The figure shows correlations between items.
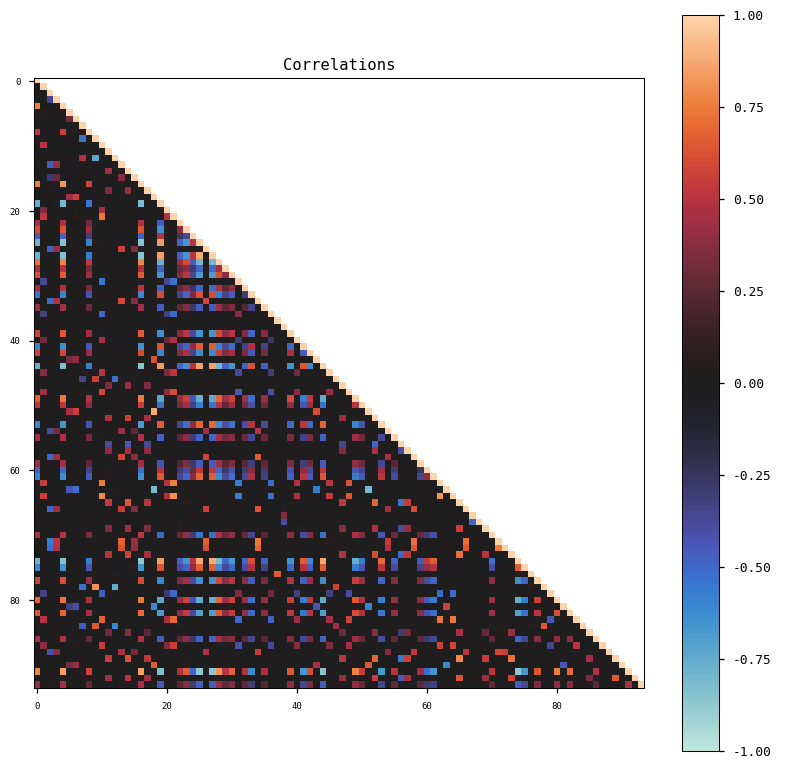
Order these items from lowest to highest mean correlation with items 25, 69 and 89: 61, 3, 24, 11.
3, 24, 61, 11
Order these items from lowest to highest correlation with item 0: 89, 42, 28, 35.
89, 35, 42, 28
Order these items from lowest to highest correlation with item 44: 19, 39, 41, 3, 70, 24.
39, 70, 3, 24, 41, 19
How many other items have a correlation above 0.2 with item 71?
10
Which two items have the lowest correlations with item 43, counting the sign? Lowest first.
63, 81
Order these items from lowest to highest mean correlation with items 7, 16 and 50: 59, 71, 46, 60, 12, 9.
60, 9, 46, 71, 12, 59
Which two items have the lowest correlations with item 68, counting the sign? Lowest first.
67, 38
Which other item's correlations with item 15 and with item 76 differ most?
37
